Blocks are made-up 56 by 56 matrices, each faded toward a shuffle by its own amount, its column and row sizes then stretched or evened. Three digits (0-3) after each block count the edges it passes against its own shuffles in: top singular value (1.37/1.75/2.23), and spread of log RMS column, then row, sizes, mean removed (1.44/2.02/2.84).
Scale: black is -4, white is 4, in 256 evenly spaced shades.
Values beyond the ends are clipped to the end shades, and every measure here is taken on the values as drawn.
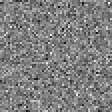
0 0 0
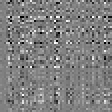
3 3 3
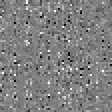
0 2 0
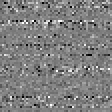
1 0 3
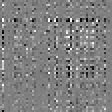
3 3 2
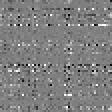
1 2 3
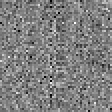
2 1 0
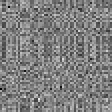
3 1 0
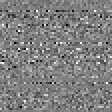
0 0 3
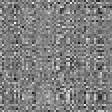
3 2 1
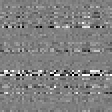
3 0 3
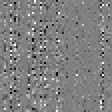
2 3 0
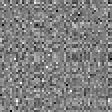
3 2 0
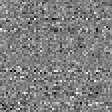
2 0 2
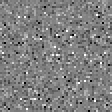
0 0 1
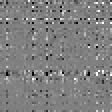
3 2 3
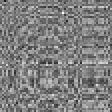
3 0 2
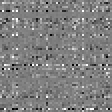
2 2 3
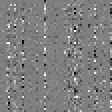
1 3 1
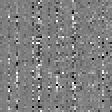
1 3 1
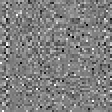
3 1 0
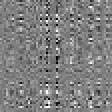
3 3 2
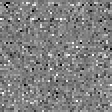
0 0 2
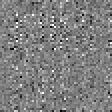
2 2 1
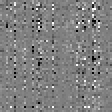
0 3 2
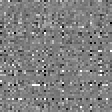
2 2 3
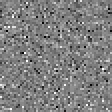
0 0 1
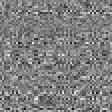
3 0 3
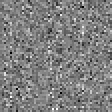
0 2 0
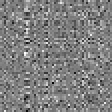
3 2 0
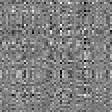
3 3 2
